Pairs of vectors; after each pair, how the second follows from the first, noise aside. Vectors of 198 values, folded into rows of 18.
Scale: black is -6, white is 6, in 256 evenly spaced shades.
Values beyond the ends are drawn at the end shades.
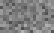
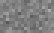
wrapped around, negated, shrunk.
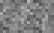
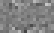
reversed, negated, partly zeroed.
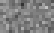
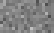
reversed, negated, partly zeroed.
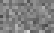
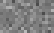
reversed, negated, partly zeroed.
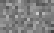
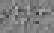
negated, partly zeroed.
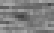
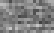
wrapped around, negated.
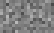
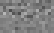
reversed, partly zeroed.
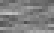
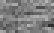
wrapped around, negated.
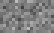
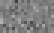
negated, partly zeroed.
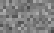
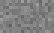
wrapped around, negated, shrunk.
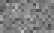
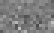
reversed, negated, partly zeroed.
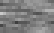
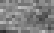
wrapped around, negated.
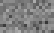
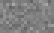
wrapped around, negated, shrunk.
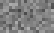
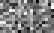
negated, scaled up.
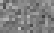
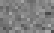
reversed, negated, partly zeroed.
